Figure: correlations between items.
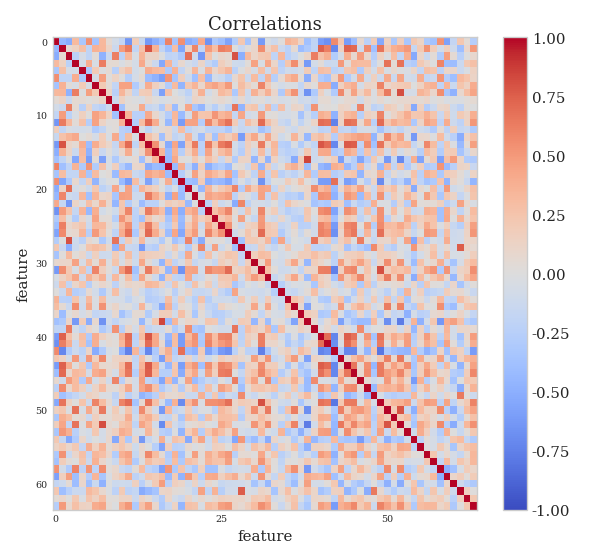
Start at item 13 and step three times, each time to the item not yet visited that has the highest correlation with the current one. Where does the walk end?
7
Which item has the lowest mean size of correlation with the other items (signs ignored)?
8
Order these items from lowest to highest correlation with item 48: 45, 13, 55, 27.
13, 45, 27, 55
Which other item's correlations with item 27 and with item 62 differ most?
2
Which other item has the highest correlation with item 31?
49
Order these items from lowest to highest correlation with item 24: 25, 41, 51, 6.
51, 25, 41, 6
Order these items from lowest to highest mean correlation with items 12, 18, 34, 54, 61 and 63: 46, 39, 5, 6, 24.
46, 39, 5, 6, 24
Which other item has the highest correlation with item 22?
28
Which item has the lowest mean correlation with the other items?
42
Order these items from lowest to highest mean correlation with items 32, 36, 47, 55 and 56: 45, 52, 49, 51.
51, 49, 45, 52
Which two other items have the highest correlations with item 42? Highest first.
19, 0
